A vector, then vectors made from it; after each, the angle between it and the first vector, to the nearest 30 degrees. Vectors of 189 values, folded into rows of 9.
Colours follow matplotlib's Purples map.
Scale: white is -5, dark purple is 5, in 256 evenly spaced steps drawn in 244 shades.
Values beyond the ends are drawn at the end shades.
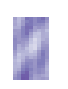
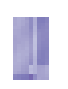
60 degrees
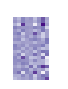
90 degrees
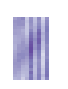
120 degrees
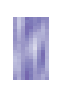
30 degrees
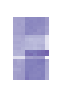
60 degrees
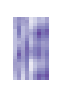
120 degrees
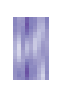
60 degrees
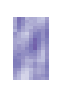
150 degrees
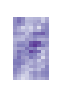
150 degrees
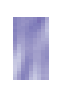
60 degrees
